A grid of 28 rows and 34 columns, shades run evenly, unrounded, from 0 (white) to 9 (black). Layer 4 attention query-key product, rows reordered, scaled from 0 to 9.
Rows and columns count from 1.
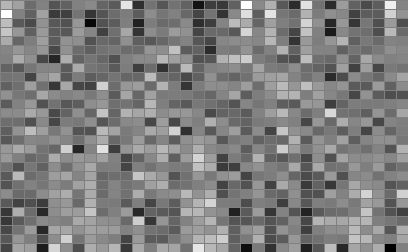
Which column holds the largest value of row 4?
28
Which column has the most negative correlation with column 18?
26
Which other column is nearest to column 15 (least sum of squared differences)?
3
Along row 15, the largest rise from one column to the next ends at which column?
16
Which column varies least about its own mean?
22
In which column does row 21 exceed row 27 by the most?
19
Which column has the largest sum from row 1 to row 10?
17
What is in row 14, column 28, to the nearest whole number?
5
